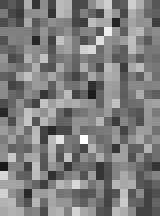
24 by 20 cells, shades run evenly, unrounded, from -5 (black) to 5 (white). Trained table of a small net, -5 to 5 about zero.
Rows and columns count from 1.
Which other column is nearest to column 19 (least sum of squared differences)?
20
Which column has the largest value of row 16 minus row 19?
11
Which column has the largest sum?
8
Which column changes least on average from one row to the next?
14
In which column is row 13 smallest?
1
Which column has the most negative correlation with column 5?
13
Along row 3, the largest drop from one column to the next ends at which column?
15
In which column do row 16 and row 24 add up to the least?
6
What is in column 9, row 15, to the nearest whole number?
-2
